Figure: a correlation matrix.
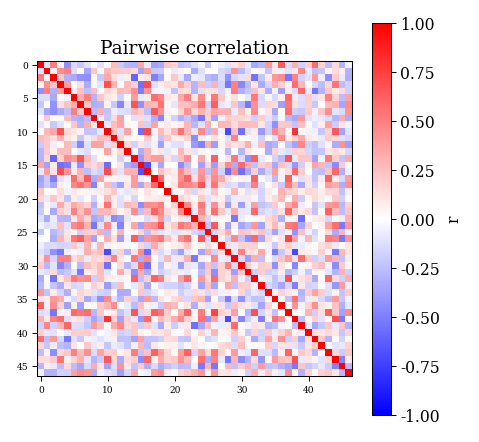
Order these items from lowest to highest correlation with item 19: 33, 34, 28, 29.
33, 28, 34, 29
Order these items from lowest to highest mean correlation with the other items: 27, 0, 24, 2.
2, 0, 27, 24
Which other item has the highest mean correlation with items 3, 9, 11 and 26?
29
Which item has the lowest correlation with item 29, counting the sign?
23
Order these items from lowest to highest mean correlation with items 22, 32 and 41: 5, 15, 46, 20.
15, 20, 46, 5
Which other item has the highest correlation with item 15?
30
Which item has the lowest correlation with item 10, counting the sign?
28
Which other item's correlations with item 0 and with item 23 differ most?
36
